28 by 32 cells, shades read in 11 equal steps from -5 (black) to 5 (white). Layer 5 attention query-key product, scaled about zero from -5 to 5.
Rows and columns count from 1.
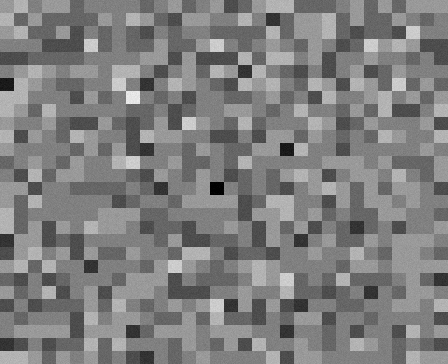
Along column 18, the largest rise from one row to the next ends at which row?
7
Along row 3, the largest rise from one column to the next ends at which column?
30
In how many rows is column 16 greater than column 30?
6
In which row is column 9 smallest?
16
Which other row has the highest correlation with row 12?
28
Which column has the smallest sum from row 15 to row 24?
22
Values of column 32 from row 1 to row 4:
1 0 0 -2
